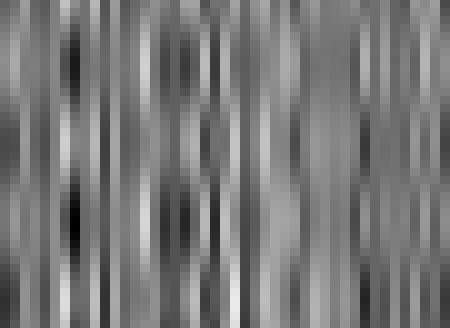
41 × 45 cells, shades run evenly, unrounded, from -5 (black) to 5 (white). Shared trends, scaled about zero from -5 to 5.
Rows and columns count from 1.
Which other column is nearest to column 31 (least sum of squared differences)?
26
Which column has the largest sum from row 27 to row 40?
24
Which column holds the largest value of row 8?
15
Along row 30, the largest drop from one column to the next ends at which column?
22
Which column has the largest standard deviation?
7
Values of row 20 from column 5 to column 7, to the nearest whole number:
-2 0 3
